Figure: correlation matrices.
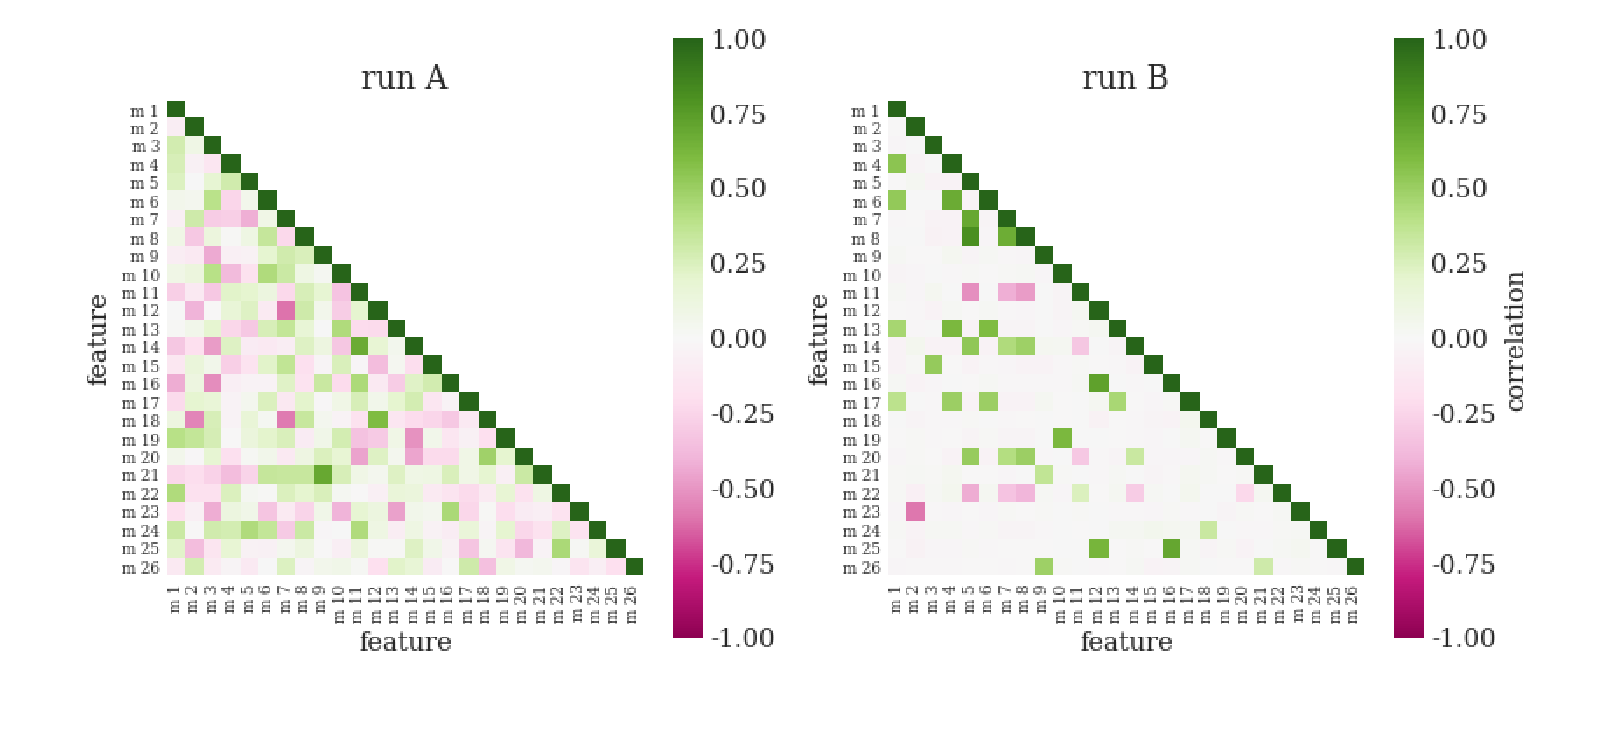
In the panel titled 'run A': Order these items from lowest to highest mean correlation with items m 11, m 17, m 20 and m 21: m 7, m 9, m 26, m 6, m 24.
m 7, m 24, m 26, m 6, m 9
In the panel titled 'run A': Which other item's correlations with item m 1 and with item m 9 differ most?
m 21
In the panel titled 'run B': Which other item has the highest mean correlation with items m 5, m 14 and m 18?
m 8
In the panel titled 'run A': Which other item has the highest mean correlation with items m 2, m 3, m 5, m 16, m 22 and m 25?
m 24
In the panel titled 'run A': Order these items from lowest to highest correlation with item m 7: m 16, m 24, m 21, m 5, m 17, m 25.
m 5, m 24, m 17, m 25, m 16, m 21
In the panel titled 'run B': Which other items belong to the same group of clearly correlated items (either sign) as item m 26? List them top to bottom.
m 9, m 21
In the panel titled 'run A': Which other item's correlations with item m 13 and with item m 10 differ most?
m 14
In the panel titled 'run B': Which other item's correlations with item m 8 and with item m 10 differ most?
m 5
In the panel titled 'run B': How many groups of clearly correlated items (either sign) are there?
8
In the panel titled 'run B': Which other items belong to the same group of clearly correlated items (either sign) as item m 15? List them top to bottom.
m 3
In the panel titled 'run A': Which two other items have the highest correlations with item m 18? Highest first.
m 12, m 20
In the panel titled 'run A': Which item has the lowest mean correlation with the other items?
m 23
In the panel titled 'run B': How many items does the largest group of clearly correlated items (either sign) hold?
7
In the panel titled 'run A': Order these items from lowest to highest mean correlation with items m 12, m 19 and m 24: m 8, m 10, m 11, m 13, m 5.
m 13, m 10, m 11, m 8, m 5
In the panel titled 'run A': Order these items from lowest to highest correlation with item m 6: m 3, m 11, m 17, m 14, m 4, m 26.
m 4, m 14, m 26, m 11, m 17, m 3
